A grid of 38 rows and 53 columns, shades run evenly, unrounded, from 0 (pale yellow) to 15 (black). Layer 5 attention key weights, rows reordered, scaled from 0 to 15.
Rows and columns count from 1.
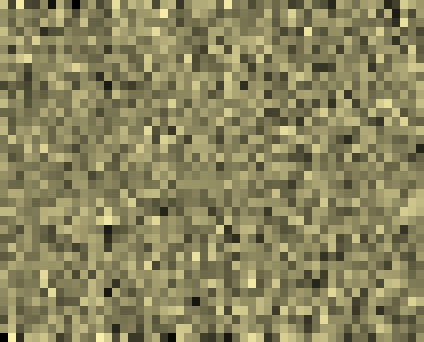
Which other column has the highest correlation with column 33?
30
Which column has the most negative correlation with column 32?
29
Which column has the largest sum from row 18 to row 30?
43
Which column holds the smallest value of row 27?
45
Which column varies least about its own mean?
5
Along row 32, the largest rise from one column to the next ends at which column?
33
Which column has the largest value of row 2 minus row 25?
14
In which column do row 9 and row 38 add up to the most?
34
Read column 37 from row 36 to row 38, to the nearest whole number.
9 5 3
